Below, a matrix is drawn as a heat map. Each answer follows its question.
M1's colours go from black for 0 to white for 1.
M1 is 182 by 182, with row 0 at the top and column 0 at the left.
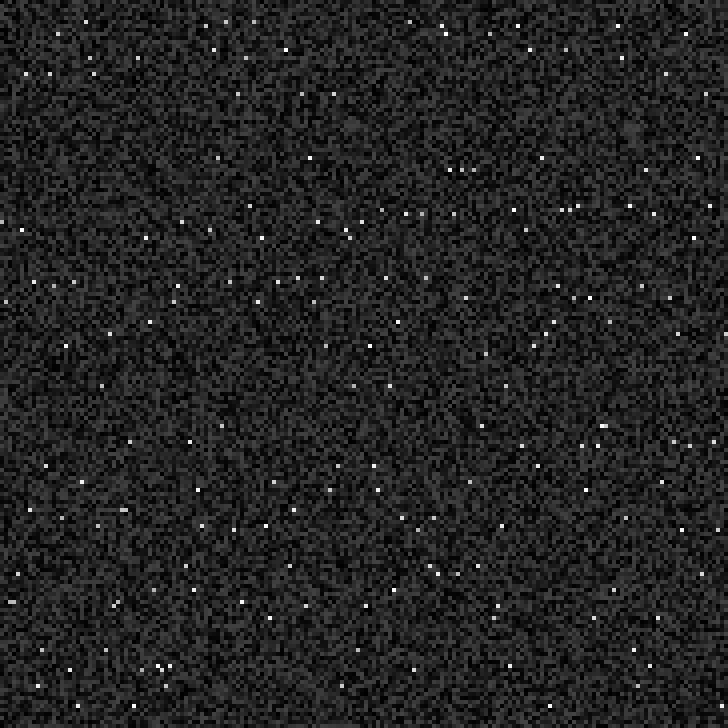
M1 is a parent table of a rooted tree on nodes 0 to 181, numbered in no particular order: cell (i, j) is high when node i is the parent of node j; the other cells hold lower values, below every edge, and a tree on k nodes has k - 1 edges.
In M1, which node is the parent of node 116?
74
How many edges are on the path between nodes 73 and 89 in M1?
4
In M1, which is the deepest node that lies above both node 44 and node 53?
12
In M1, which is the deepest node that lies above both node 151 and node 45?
106
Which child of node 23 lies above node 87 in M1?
59
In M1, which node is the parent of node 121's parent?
96
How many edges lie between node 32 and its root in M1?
4
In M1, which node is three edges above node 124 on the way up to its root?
69
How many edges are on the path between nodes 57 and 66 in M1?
2
